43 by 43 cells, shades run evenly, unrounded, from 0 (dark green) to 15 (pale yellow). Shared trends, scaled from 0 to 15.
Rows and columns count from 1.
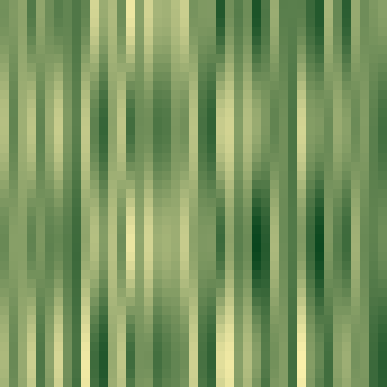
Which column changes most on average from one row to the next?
15
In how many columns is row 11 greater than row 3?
23
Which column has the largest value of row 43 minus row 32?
25
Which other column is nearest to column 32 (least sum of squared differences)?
27
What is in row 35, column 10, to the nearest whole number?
12
